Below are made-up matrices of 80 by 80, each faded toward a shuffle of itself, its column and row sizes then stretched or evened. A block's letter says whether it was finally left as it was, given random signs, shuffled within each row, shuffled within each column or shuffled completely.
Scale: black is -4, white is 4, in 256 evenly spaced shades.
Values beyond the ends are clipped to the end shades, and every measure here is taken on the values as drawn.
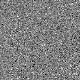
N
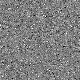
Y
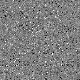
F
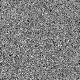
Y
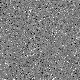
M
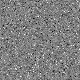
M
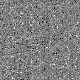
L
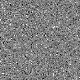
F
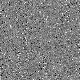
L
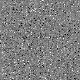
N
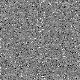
N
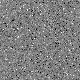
M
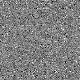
F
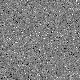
M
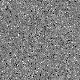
L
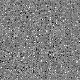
F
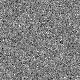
M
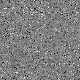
Y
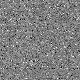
Y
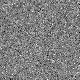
M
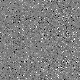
F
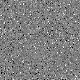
F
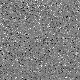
Y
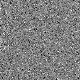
L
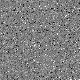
N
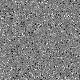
Y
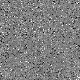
F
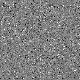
N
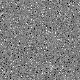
L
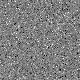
M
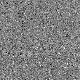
Y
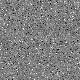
Y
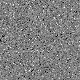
M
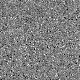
Y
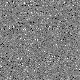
Y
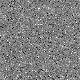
Y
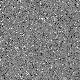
M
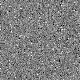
L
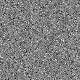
M
